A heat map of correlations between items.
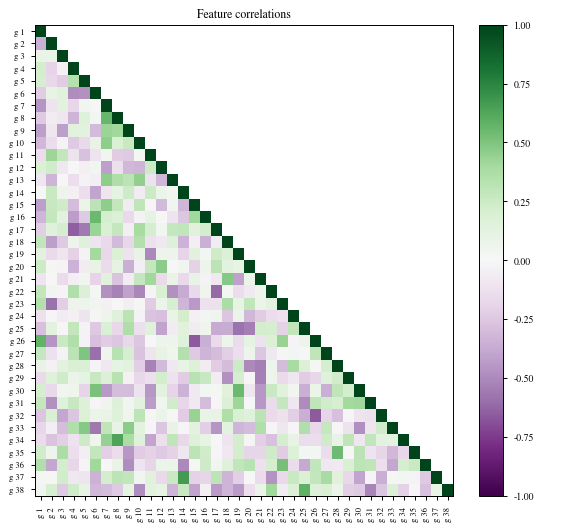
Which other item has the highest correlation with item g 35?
g 28
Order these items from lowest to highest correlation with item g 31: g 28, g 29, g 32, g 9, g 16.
g 16, g 32, g 9, g 28, g 29
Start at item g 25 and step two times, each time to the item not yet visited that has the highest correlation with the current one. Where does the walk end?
g 22
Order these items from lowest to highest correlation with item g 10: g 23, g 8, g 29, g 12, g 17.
g 12, g 29, g 23, g 8, g 17
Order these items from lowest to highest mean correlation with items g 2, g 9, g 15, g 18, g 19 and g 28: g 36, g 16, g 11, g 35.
g 11, g 36, g 16, g 35
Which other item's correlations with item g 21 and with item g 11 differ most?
g 18
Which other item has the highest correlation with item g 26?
g 1
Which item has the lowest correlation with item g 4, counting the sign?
g 17
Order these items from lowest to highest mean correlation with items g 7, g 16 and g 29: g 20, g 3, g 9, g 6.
g 20, g 9, g 3, g 6
